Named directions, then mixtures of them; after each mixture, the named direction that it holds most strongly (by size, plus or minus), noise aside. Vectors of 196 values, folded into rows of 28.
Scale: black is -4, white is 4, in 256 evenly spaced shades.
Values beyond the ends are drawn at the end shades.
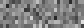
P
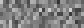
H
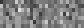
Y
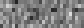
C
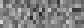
H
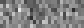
Y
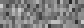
P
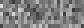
P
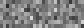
P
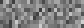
H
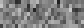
P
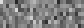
Y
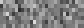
Y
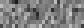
C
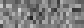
C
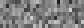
P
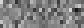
H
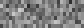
P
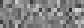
H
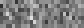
Y
